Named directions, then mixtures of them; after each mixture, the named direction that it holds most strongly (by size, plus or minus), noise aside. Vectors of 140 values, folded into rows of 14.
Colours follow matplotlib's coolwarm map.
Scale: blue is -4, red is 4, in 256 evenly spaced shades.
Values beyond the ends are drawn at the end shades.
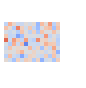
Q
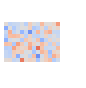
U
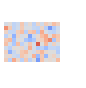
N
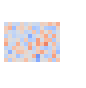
N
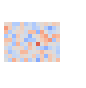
N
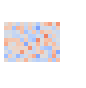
Q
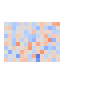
N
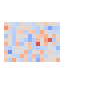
N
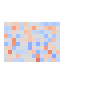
N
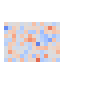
N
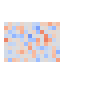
N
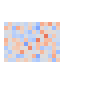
Q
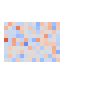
Q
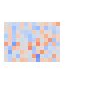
N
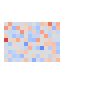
Q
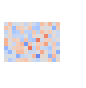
Q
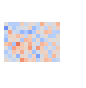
U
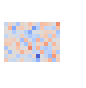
U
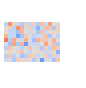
Q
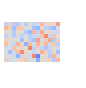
N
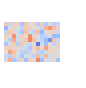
N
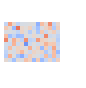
Q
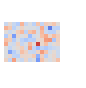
N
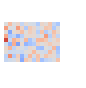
Q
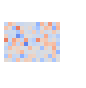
Q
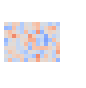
N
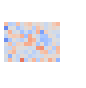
U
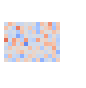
Q
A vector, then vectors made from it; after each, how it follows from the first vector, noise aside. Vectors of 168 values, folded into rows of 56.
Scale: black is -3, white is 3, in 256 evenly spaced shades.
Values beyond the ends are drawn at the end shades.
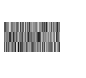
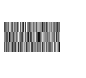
copied.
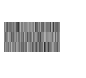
wrapped around, shrunk.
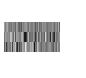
reversed, partly zeroed.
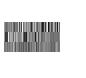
reversed, partly zeroed.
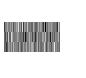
reversed, partly zeroed.
